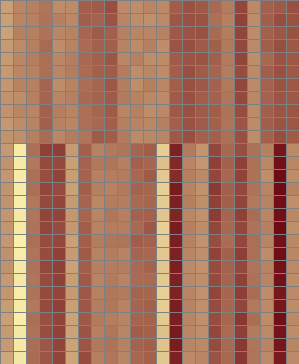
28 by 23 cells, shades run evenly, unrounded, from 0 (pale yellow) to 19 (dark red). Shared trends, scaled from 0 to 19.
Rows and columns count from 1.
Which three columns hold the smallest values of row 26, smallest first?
2, 13, 6
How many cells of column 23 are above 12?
11
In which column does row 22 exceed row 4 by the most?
5
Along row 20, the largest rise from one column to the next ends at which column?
14
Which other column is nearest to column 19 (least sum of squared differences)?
17
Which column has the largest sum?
22
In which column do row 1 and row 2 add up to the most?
19
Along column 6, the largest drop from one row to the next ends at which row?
12
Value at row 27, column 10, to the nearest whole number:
9
